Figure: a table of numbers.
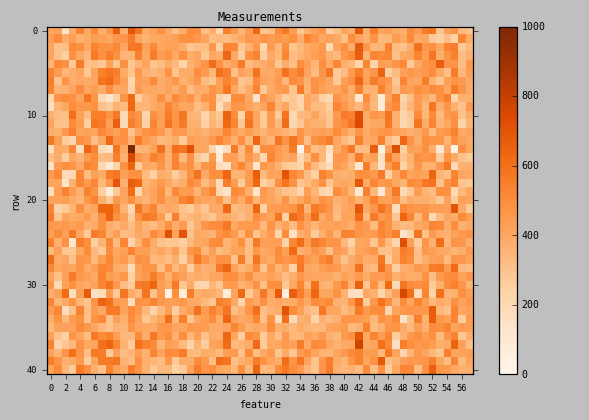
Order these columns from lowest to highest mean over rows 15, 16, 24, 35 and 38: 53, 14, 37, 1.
37, 53, 1, 14
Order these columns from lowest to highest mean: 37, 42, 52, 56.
56, 37, 52, 42
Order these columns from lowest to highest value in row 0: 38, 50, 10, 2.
2, 38, 10, 50
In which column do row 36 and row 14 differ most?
11
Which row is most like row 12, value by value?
29
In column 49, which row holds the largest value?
31
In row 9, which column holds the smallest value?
45
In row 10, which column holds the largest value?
42
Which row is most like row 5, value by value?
39
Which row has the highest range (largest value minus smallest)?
14
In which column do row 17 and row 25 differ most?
32
